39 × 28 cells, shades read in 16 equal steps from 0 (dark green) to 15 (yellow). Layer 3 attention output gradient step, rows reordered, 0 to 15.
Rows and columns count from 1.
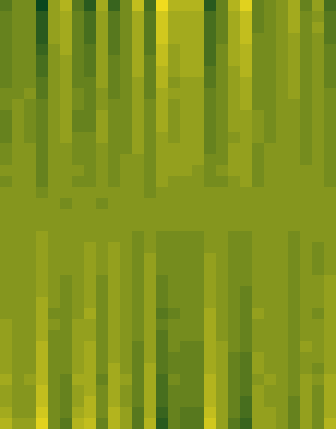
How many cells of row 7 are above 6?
20
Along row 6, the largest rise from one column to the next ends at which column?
14
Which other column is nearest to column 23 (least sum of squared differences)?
11
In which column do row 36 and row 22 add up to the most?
4
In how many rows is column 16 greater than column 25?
12
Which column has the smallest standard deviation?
24
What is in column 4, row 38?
13
